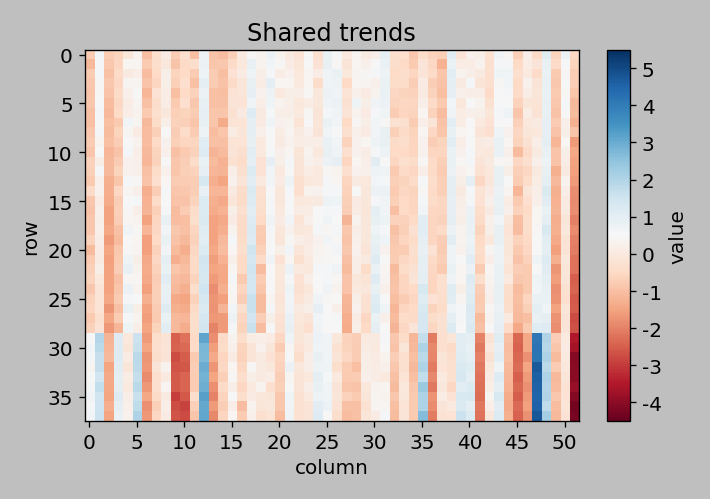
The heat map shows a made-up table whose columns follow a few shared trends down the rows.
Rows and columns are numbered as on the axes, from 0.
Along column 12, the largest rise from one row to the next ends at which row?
29
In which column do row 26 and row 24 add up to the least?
51
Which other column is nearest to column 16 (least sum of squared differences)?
7
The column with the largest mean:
12
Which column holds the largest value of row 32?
47
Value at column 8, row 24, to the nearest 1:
1
